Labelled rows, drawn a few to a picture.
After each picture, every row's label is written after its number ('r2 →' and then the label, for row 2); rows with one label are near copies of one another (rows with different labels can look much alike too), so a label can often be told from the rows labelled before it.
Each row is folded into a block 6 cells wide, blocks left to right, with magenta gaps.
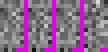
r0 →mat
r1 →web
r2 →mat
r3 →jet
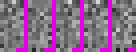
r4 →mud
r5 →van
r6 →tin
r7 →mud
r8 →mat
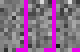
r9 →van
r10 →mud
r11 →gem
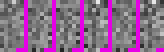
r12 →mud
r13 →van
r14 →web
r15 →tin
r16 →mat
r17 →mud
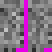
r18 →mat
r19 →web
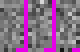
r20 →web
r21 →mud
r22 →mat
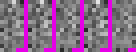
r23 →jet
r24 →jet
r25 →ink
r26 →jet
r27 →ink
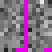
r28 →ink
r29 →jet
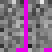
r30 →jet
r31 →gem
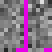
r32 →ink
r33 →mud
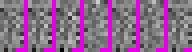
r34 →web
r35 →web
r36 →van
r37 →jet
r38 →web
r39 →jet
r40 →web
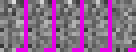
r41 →tin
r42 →jet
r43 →jet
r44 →jet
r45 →mat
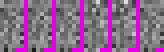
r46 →web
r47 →van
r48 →mat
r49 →tin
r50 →mud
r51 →web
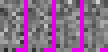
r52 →mat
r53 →ink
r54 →mud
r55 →tin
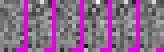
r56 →mat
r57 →mud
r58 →ink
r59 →gem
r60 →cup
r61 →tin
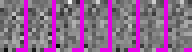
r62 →van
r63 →van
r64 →gem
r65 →gem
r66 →ink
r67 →tin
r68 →jet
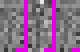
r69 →web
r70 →tin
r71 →web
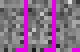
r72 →web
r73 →mat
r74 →gem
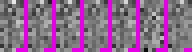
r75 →tin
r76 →cup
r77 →mud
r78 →cup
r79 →tin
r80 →van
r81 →gem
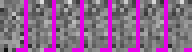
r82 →van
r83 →tin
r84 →jet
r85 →mud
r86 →mud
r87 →cup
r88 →gem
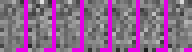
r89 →cup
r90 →mud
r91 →mud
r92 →ink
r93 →mat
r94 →mat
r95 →tin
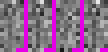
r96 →cup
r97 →tin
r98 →van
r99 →tin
